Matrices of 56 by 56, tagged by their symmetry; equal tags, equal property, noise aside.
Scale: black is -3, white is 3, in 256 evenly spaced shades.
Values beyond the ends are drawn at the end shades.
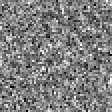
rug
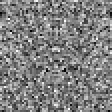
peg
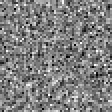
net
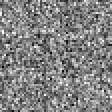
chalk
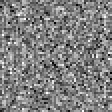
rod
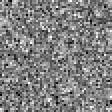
rug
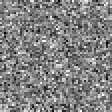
chalk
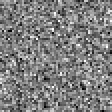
net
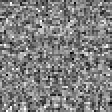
peg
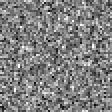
chalk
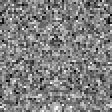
peg
